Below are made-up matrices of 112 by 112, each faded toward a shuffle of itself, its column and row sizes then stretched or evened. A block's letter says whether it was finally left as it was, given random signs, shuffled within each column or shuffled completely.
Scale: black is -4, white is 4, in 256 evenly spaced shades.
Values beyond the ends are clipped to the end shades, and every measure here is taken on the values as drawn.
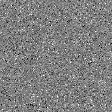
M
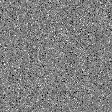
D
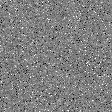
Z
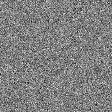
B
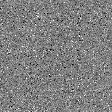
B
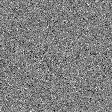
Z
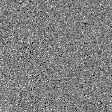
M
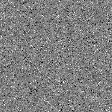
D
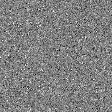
B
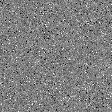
B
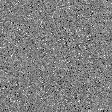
D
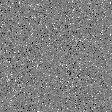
D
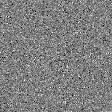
B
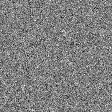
Z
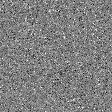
Z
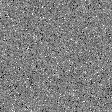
Z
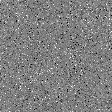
D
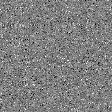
M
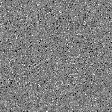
M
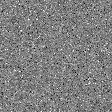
Z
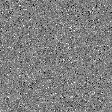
B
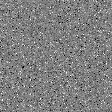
D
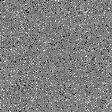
M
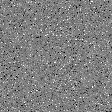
Z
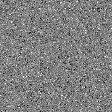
M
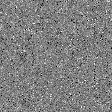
D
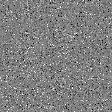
B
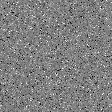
Z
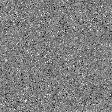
B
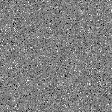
M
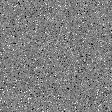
Z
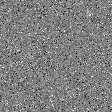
Z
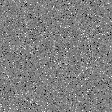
M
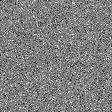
Z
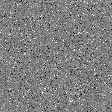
D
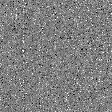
D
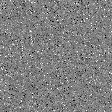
D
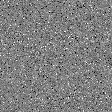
Z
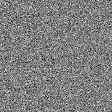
M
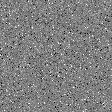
Z
